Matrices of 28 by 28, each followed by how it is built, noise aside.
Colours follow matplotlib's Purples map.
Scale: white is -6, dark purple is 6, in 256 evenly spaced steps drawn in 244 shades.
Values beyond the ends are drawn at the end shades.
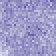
smooth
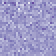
uneven rows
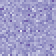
uneven rows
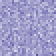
blocks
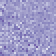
lower triangular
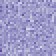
noise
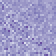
lower triangular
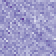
Toeplitz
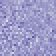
lower triangular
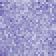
smooth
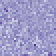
lower triangular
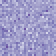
blocks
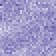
smooth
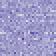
uneven rows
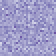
noise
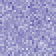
noise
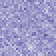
Toeplitz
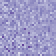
lower triangular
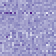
uneven rows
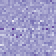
uneven rows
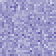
blocks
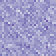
Toeplitz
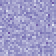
noise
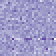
uneven rows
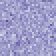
noise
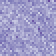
Toeplitz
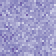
smooth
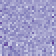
low rank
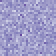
noise
